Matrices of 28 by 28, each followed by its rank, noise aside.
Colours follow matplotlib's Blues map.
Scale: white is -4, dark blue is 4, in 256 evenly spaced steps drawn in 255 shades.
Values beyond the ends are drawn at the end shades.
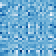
three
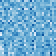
four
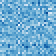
eight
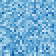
eight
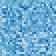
eight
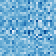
three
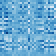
three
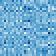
three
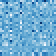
four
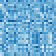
four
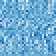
six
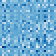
three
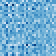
four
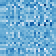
three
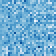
eight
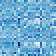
three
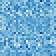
eight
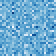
six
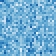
eight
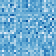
four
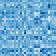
three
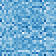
six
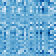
three
